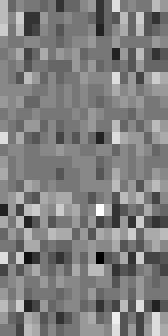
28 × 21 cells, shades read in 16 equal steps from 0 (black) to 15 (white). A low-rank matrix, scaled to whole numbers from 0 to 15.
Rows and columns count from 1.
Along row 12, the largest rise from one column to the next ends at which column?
15
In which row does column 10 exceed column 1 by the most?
18
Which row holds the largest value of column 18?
26
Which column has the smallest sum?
13
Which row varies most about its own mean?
22
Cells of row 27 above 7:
9
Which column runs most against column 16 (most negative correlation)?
5
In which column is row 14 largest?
1
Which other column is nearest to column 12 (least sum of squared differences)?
10
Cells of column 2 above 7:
12
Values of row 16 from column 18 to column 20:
5 9 11
